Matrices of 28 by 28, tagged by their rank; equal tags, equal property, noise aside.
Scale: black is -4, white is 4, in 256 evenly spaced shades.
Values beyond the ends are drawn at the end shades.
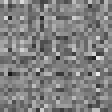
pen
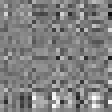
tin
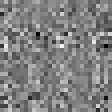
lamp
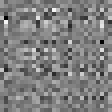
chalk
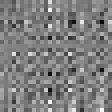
chalk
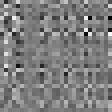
tin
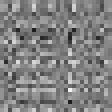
chalk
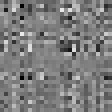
chalk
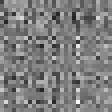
chalk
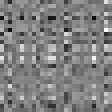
tin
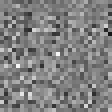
lamp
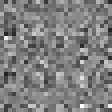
pen
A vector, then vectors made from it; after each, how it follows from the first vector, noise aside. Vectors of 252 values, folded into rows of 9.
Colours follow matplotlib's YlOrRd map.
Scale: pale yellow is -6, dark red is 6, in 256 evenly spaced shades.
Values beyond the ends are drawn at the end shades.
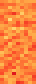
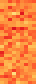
negated.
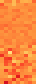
wrapped around, negated, partly zeroed.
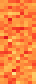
negated.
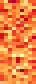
reversed, scaled up.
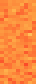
wrapped around, negated, shrunk.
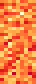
scaled up.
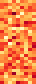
scaled up.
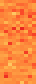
negated, partly zeroed.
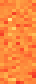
partly zeroed.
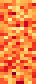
scaled up.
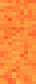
negated, shrunk.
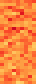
negated.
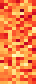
reversed, scaled up.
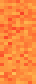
negated, shrunk.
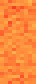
wrapped around, negated, shrunk.
